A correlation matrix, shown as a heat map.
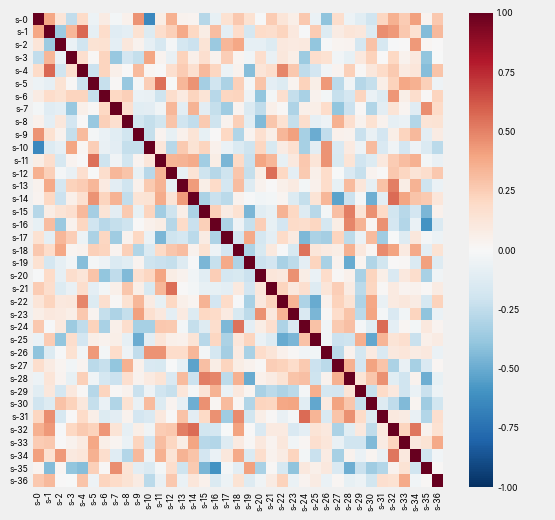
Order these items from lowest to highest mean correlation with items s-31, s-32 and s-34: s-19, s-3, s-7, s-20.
s-19, s-7, s-20, s-3
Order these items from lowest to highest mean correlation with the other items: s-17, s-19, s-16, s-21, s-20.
s-19, s-17, s-16, s-20, s-21
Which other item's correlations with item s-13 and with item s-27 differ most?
s-14
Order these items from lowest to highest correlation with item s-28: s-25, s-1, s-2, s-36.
s-25, s-36, s-2, s-1
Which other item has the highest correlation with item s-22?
s-4
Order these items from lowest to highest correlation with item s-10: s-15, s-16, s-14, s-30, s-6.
s-6, s-16, s-14, s-15, s-30
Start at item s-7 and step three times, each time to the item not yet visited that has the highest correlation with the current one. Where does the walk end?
s-17
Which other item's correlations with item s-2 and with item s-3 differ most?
s-1
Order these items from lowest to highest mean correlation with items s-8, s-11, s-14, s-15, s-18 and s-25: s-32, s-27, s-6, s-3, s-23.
s-23, s-27, s-3, s-6, s-32
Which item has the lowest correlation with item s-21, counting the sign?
s-29
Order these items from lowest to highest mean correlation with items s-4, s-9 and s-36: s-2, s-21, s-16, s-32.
s-2, s-16, s-21, s-32
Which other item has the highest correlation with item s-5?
s-11
